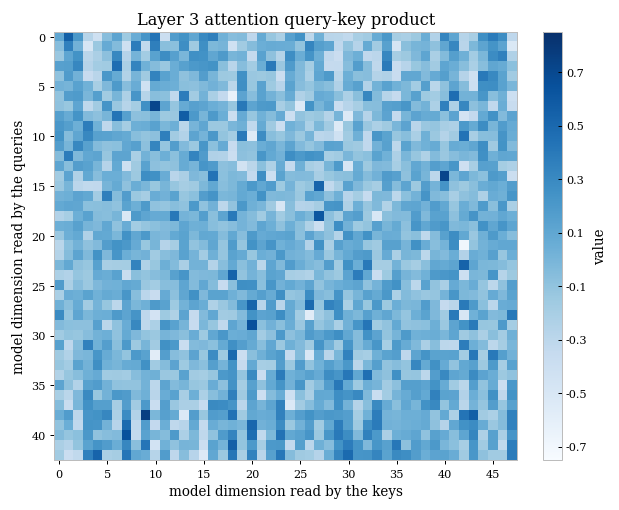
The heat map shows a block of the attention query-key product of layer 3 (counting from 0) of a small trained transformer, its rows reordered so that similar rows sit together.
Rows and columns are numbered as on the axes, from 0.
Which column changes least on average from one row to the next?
15
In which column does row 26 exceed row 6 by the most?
18
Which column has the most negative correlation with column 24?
39
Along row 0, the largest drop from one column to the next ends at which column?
11
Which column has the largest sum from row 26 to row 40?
20
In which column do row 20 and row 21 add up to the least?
42
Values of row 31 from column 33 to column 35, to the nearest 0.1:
0.2 -0.2 0.2
